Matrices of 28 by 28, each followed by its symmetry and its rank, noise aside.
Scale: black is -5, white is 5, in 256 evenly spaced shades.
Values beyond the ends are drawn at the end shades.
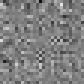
antisymmetric, rank six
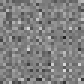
no symmetry, rank four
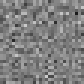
no symmetry, rank six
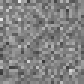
symmetric, rank six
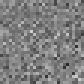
symmetric, rank six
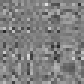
no symmetry, rank four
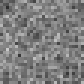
symmetric, rank six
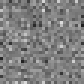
antisymmetric, rank six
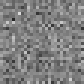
antisymmetric, rank six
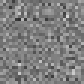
no symmetry, rank six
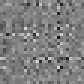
no symmetry, rank five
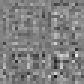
antisymmetric, rank four
